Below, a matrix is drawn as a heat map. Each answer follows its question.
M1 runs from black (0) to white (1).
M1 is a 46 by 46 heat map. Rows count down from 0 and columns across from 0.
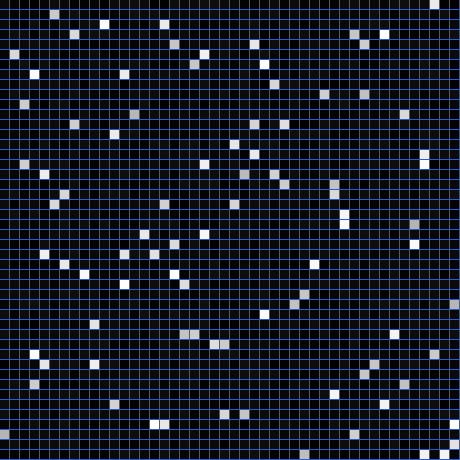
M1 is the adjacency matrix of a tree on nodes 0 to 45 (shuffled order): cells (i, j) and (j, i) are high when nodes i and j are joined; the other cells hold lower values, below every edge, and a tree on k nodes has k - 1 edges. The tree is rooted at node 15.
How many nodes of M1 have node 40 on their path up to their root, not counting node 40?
2
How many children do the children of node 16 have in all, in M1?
3
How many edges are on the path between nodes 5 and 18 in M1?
8
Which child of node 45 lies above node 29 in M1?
30
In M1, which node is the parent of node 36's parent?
25
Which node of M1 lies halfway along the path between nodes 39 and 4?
28
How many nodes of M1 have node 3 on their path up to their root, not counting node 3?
7
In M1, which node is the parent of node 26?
6
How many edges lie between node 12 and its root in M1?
2
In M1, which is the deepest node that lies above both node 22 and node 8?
17
